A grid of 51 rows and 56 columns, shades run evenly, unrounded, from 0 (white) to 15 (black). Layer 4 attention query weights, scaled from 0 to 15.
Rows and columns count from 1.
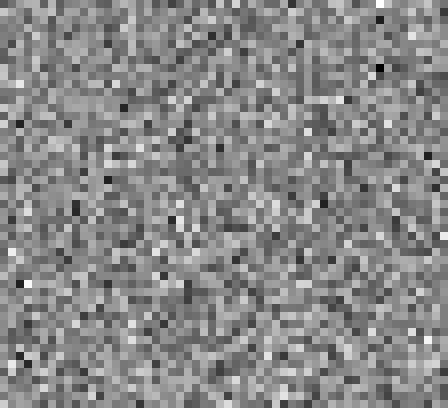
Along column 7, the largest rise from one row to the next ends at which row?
3
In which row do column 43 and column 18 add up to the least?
19
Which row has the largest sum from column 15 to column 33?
22
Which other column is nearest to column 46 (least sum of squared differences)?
51
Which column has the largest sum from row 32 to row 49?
42
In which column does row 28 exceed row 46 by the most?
2
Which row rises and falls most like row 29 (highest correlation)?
26
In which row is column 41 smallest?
13
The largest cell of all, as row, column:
9, 48
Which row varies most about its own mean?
36
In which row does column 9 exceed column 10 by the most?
16
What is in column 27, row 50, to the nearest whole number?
4
